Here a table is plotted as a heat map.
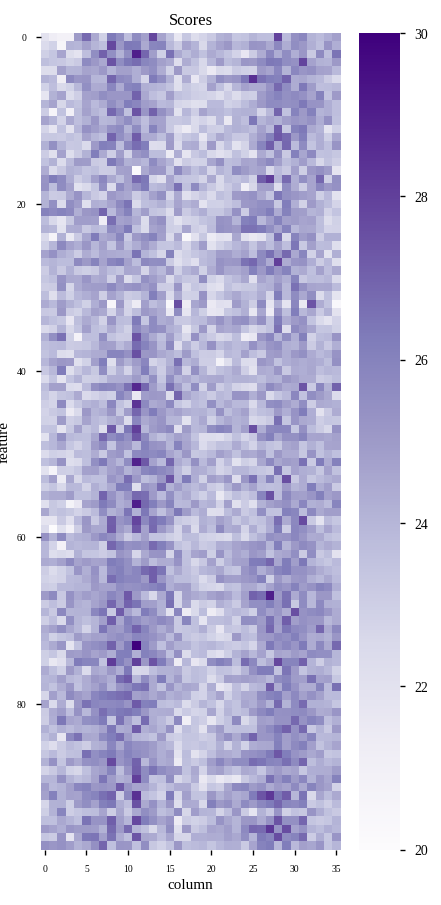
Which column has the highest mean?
11
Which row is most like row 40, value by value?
93
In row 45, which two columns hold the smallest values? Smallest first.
3, 33
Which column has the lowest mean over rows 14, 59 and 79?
1
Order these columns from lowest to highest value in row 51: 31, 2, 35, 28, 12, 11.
28, 2, 35, 31, 12, 11
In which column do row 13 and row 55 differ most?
13
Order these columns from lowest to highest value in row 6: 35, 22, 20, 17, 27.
22, 17, 35, 20, 27
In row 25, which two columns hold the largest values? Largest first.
30, 2
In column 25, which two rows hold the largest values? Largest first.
5, 47
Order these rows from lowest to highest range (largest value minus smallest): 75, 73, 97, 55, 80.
97, 80, 55, 75, 73
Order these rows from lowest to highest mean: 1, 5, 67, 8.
8, 1, 5, 67
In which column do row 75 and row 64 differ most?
16
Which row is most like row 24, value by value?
14
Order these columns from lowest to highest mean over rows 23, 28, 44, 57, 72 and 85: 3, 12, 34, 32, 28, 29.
3, 34, 32, 12, 28, 29
